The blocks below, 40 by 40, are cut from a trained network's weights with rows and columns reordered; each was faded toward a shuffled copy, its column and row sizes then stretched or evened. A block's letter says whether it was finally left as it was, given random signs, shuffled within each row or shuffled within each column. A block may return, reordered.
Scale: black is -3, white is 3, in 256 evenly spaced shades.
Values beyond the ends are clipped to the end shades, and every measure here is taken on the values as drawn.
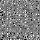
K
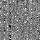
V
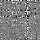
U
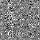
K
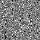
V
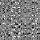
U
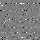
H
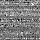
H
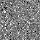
V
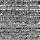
U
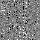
V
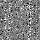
V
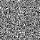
K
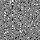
V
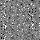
V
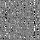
V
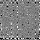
U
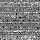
H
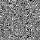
K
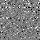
H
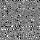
K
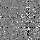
K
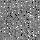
V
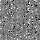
V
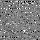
H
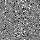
V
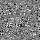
H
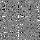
K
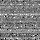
H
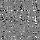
K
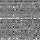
U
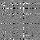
U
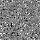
H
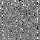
V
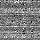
U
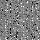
V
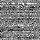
U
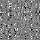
U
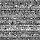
H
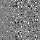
K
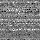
H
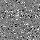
H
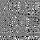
U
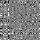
U
